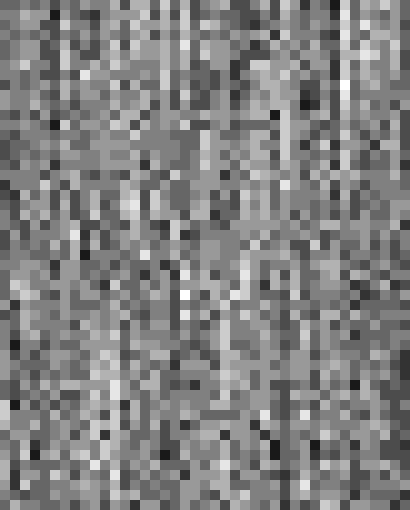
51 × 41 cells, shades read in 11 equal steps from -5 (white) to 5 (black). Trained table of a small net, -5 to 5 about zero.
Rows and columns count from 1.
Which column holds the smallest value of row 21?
14
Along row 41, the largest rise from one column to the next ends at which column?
2
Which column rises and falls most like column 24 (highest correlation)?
34
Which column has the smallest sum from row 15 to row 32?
25
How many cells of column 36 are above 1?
12
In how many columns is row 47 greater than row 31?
9
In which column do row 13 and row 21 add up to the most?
6
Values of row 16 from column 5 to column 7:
0 1 -1
